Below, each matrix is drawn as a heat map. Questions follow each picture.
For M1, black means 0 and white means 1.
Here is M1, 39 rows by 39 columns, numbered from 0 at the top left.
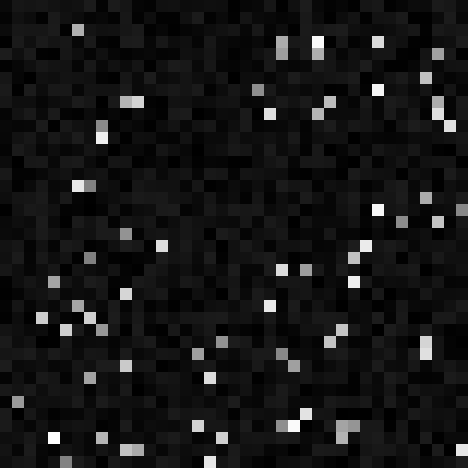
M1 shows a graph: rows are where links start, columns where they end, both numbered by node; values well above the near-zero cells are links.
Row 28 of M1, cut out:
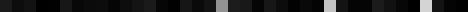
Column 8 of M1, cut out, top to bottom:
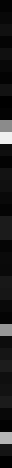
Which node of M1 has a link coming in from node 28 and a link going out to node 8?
node 27
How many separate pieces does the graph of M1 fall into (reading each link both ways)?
5
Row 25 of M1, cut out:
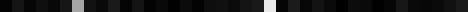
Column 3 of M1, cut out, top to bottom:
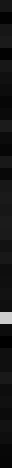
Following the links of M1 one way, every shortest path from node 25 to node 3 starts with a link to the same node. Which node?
node 22
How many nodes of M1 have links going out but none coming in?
6
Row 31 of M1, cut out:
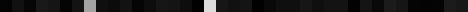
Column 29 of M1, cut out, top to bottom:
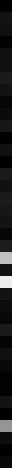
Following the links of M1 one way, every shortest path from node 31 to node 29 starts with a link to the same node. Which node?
node 7
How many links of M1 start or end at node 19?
1
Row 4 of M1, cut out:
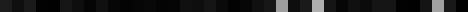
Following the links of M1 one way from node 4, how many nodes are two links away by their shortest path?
6
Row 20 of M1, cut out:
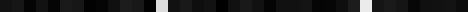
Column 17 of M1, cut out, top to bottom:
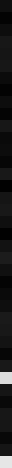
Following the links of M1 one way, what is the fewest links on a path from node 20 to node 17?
5
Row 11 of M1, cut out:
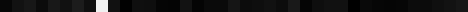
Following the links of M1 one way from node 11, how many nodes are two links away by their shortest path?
3
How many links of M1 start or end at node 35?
9
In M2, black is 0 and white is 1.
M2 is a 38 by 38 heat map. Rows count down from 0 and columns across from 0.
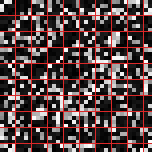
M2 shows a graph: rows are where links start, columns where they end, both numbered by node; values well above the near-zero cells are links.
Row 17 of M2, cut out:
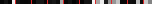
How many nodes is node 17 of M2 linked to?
11
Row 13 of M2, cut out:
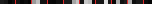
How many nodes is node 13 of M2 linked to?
9
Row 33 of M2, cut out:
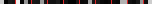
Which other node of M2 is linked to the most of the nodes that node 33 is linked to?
node 14
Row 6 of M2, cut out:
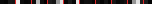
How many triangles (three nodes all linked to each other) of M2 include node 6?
5
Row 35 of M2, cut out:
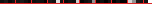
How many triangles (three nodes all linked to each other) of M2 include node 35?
4
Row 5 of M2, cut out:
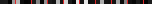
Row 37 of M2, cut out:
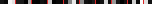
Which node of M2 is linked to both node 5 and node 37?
node 3
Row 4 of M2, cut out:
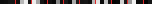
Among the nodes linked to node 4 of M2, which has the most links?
node 23
